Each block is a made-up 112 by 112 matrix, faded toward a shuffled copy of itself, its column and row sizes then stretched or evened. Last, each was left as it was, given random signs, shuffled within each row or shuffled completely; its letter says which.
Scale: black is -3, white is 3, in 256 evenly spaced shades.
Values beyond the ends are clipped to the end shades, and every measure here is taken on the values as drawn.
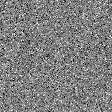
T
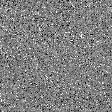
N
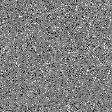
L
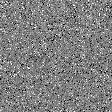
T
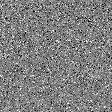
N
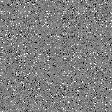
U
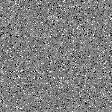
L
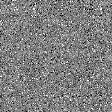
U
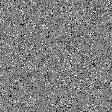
U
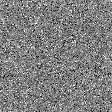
N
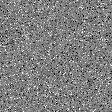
T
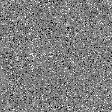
L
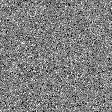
T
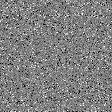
N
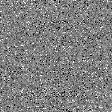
U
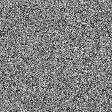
N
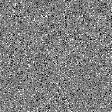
U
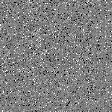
U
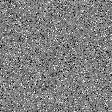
T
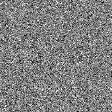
L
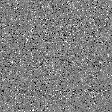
L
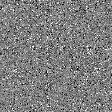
L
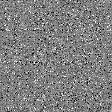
L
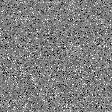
N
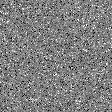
T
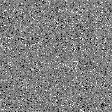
L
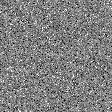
T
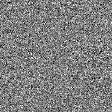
U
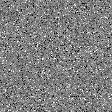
N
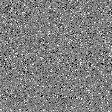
L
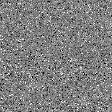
L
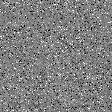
N
